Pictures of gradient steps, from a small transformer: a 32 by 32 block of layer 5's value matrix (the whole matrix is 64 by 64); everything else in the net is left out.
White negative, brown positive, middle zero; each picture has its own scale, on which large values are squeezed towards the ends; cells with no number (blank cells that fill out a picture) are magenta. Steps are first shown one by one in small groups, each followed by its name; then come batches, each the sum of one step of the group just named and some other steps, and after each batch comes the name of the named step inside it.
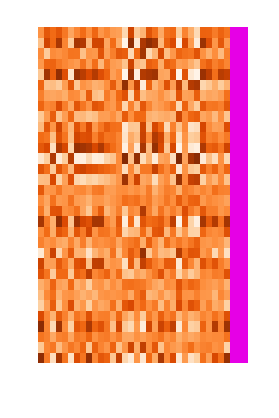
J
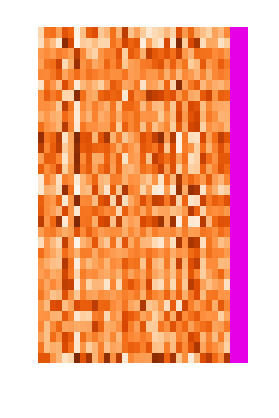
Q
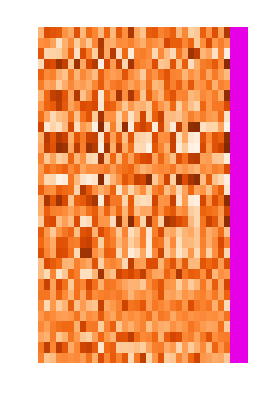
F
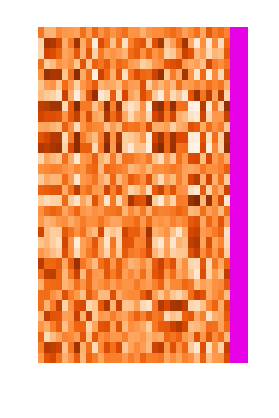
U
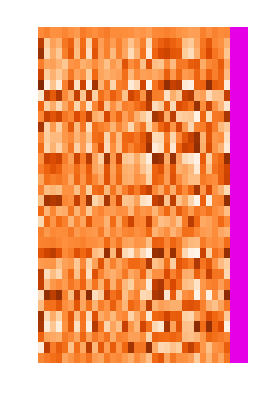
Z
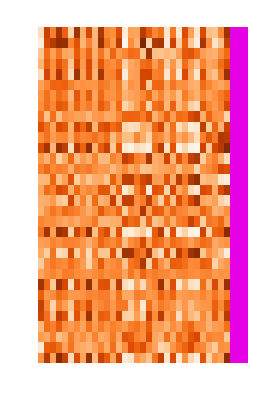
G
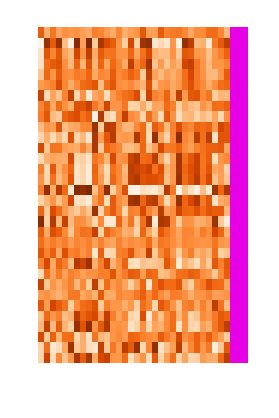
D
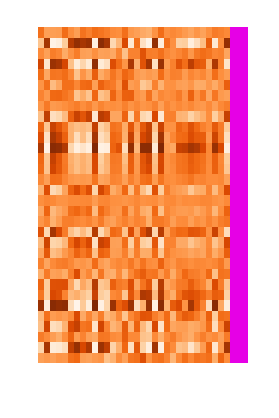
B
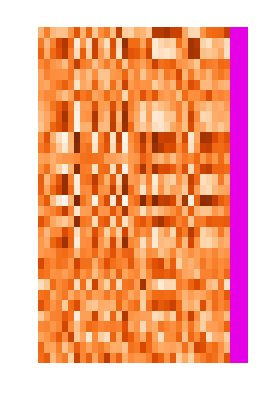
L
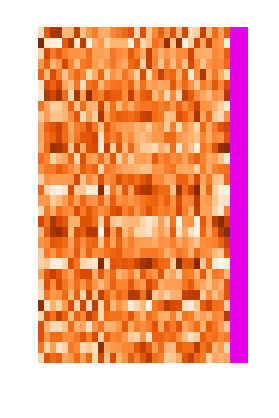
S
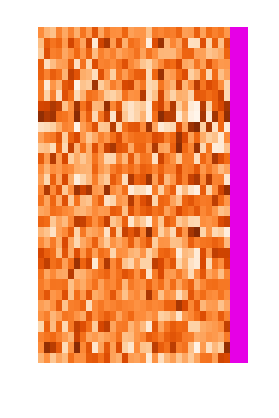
U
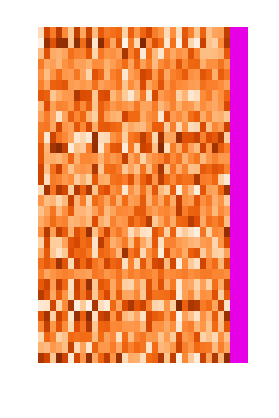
G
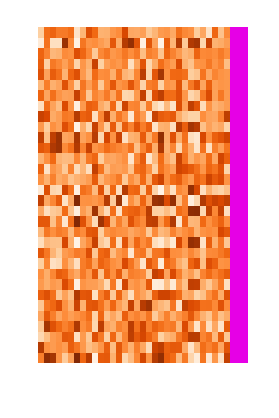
Q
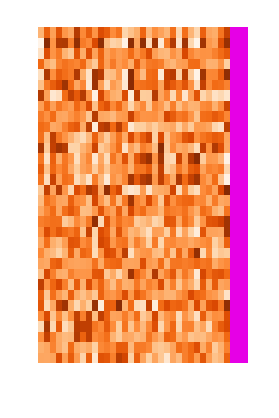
G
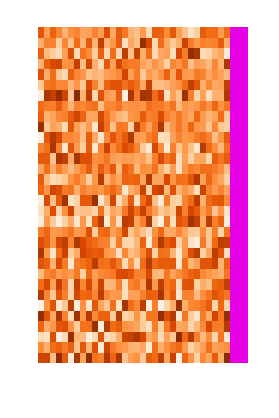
F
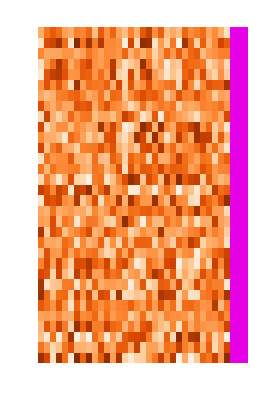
D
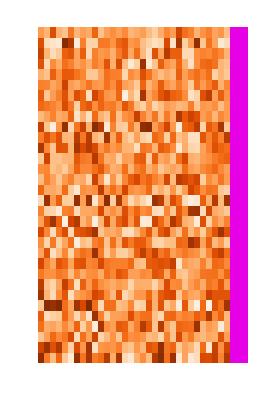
Q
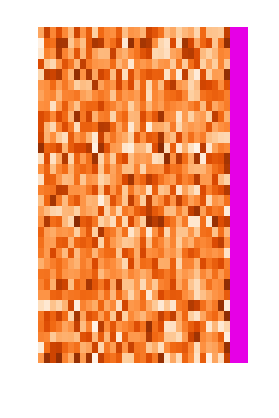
G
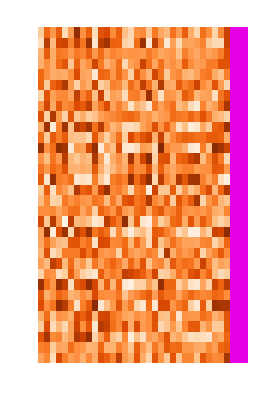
G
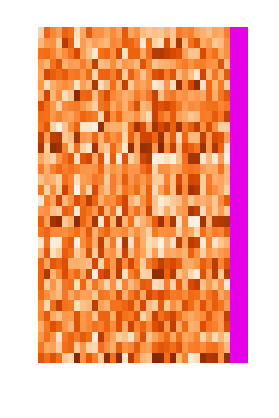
Q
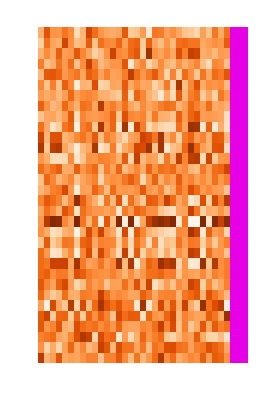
Q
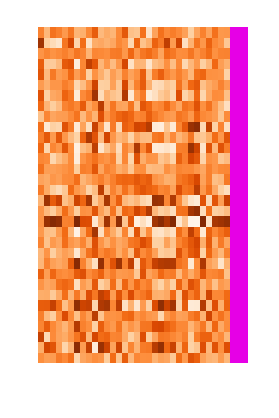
S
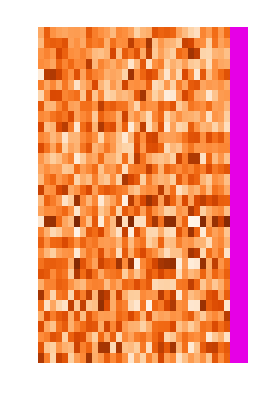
L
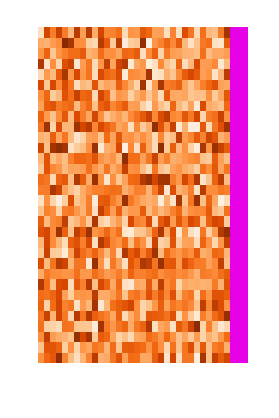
G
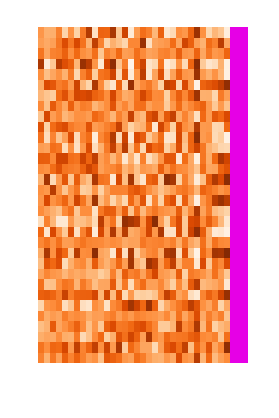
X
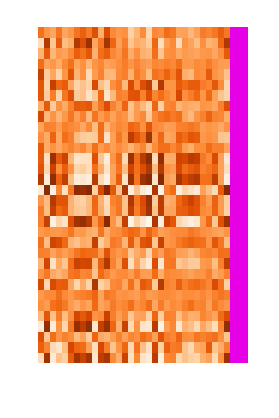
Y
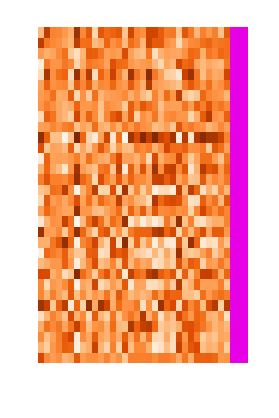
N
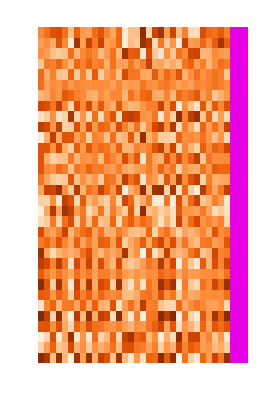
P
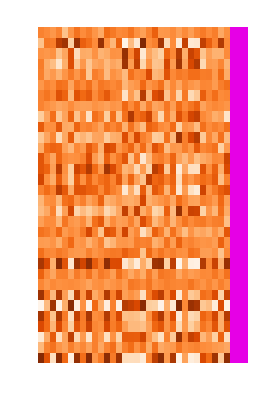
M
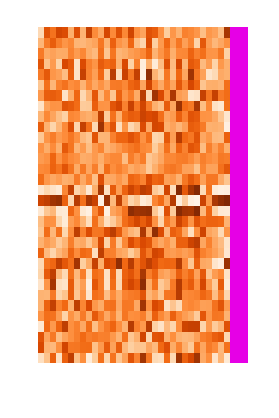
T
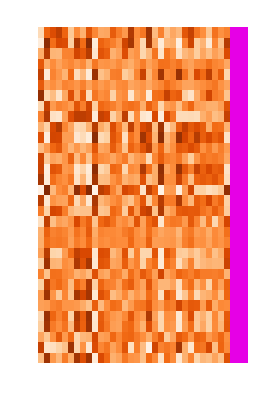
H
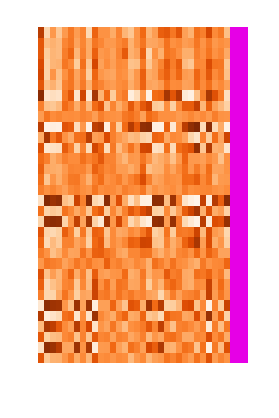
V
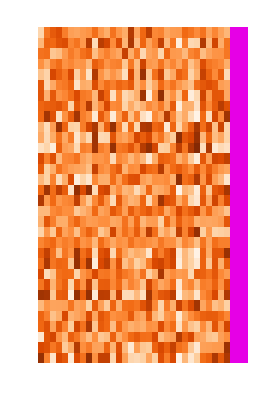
H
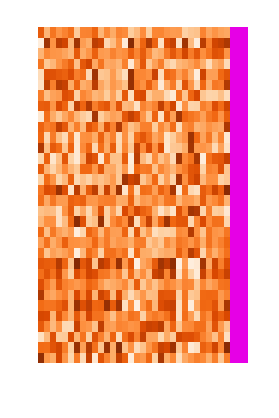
P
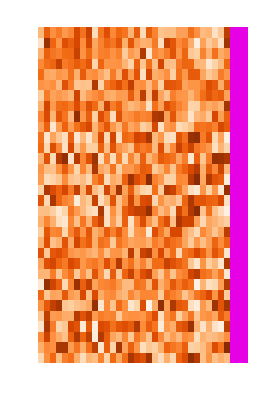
T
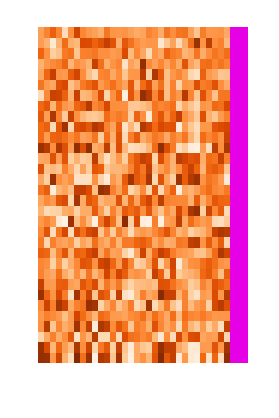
Y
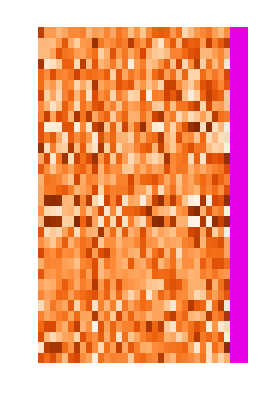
V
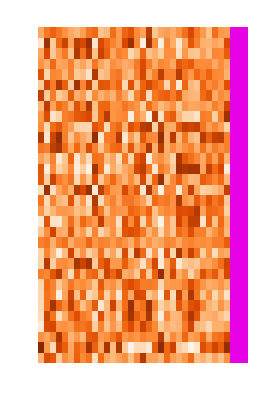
H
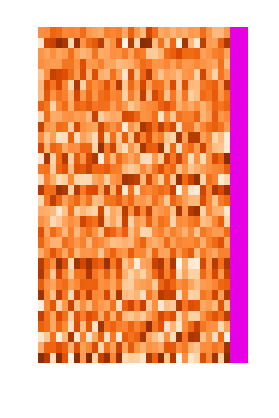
M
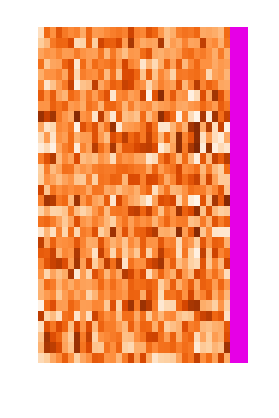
T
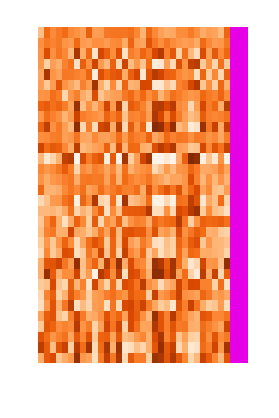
T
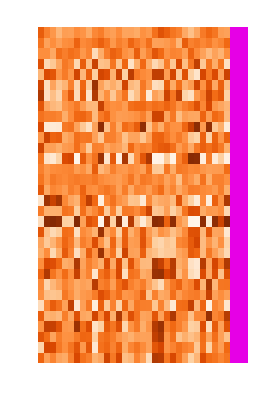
V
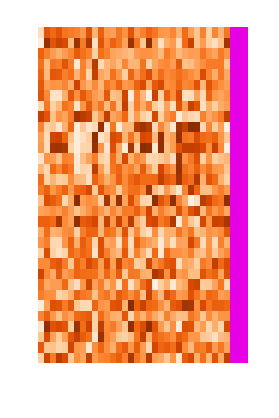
H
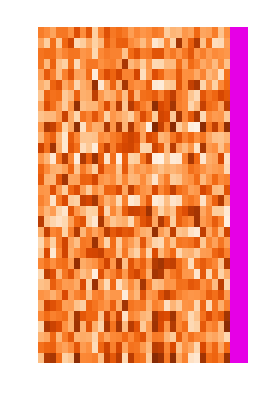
T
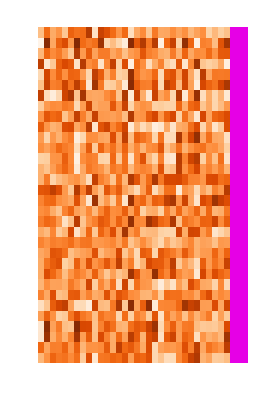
X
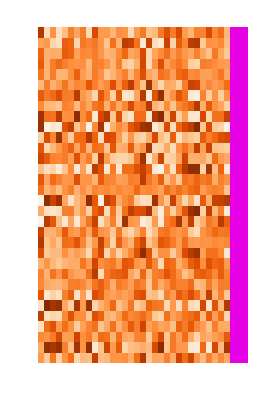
V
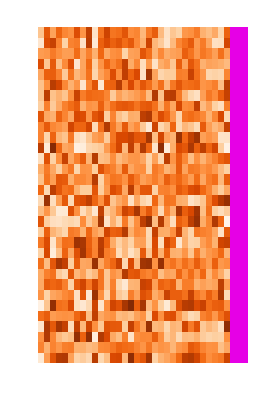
T
